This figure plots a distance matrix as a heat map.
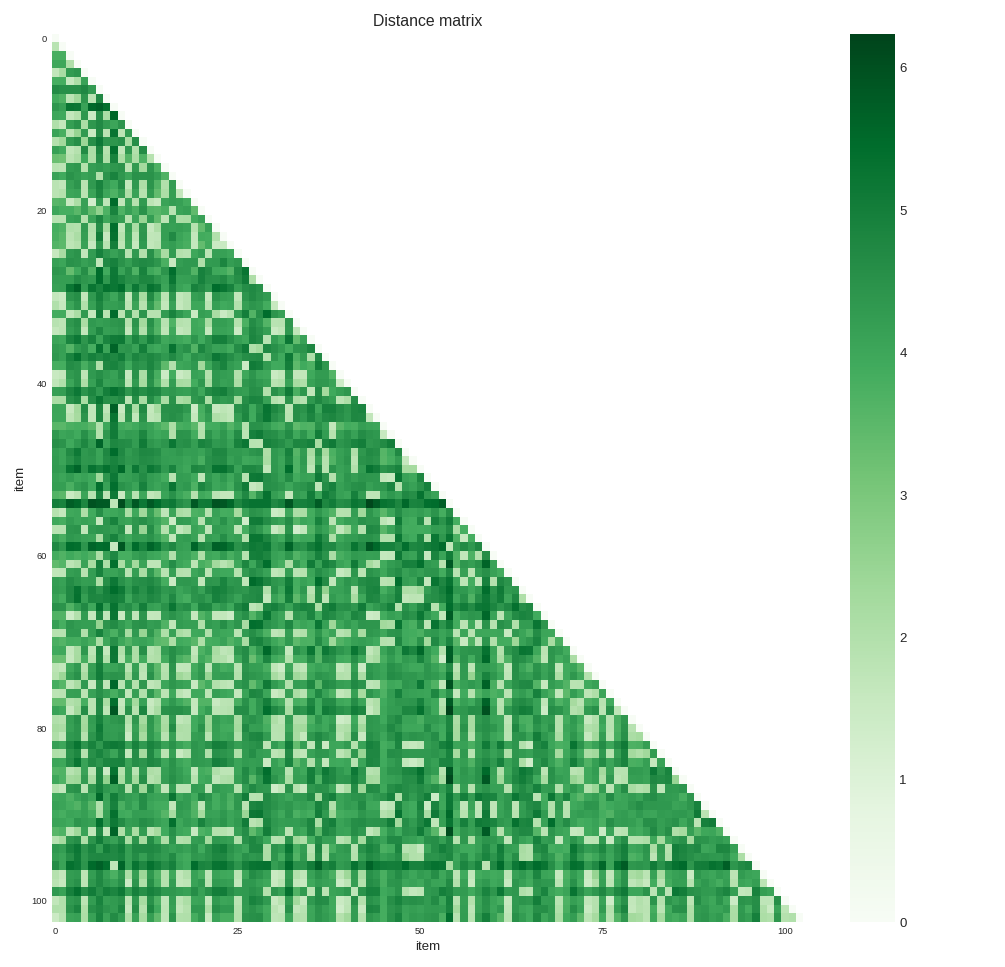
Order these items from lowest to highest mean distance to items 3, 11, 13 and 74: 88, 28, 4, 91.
4, 88, 91, 28
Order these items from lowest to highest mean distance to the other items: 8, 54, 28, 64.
64, 28, 8, 54
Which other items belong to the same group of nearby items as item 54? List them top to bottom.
8, 59, 96
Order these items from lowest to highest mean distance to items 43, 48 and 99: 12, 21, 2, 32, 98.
2, 32, 98, 21, 12
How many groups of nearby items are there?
6
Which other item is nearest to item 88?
52
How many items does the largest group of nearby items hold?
35
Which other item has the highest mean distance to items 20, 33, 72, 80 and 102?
54
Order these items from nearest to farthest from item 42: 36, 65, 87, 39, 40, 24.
39, 40, 87, 65, 24, 36
